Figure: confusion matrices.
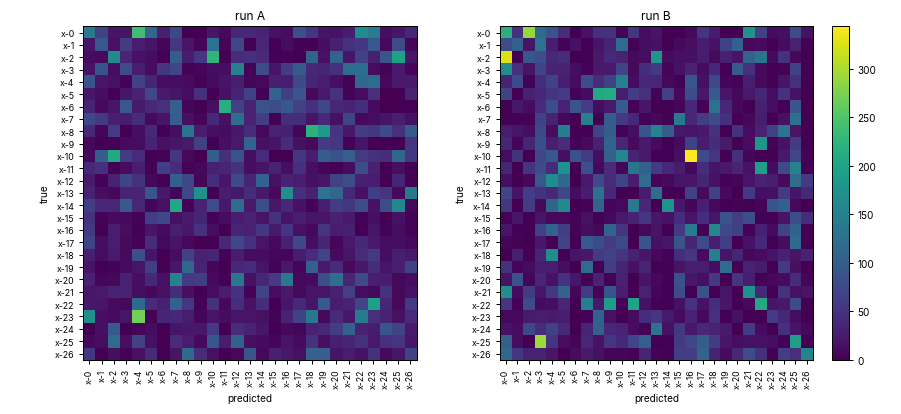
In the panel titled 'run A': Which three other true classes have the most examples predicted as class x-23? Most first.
x-22, x-0, x-4
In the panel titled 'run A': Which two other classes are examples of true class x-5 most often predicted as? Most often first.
x-15, x-17
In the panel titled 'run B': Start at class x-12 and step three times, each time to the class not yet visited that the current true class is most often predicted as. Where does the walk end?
x-16
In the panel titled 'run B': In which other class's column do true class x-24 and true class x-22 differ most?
x-11
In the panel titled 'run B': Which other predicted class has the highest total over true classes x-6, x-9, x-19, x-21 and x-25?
x-3
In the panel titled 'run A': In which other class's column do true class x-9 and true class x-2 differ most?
x-10
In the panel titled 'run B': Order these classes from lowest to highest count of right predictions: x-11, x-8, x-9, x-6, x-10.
x-8, x-6, x-9, x-11, x-10
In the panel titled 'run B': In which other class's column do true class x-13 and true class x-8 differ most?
x-14
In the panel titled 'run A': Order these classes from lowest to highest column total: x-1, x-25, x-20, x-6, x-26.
x-6, x-1, x-26, x-25, x-20
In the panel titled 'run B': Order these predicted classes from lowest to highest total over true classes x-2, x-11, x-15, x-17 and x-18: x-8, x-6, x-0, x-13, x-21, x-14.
x-6, x-14, x-8, x-21, x-13, x-0
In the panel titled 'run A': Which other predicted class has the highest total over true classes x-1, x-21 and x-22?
x-23
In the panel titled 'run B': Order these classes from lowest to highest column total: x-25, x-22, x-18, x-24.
x-24, x-22, x-18, x-25
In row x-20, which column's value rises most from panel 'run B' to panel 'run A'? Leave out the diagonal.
x-7
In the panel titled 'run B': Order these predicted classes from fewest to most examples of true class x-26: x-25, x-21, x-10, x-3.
x-10, x-3, x-25, x-21
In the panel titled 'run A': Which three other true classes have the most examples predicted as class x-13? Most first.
x-9, x-26, x-5
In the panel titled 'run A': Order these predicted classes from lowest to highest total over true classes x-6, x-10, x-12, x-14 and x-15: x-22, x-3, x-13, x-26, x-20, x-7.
x-26, x-13, x-22, x-20, x-3, x-7
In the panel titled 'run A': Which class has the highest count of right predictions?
x-2
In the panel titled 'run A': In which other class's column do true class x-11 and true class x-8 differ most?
x-18
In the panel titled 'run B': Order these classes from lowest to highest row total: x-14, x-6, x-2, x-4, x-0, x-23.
x-23, x-6, x-4, x-14, x-2, x-0
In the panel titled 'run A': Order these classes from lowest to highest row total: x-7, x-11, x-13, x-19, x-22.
x-11, x-19, x-7, x-22, x-13
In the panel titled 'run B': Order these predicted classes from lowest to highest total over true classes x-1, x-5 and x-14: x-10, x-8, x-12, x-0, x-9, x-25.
x-25, x-12, x-10, x-0, x-9, x-8
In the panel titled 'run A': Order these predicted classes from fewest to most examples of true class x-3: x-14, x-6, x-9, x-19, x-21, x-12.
x-9, x-19, x-6, x-14, x-21, x-12
